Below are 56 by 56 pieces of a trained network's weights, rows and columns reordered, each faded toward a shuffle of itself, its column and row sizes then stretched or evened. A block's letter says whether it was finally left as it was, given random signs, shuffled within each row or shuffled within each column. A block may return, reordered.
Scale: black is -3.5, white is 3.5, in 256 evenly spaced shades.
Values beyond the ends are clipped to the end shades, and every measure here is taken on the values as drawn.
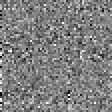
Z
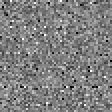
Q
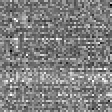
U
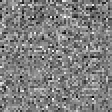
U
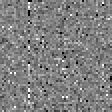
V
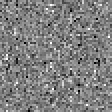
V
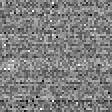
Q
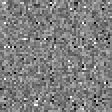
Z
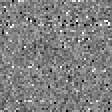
Q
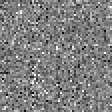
V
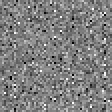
V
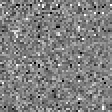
Z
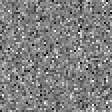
V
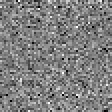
U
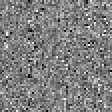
V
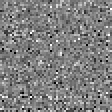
Z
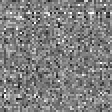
U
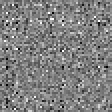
Z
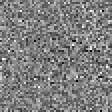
Z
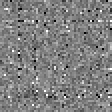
Z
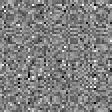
U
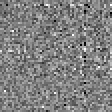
Z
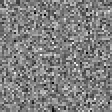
V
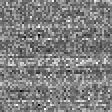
U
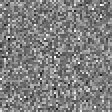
V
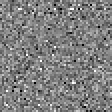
Q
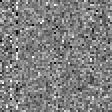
V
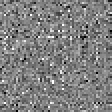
U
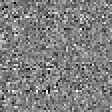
U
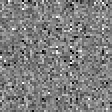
Z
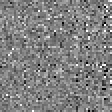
Z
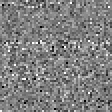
Q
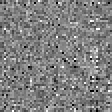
U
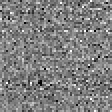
Q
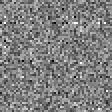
Z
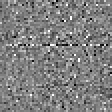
U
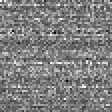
Q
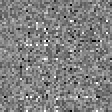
Z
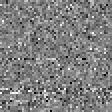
Q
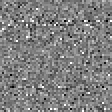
Q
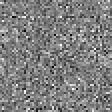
U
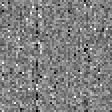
V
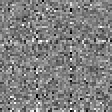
U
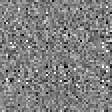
U
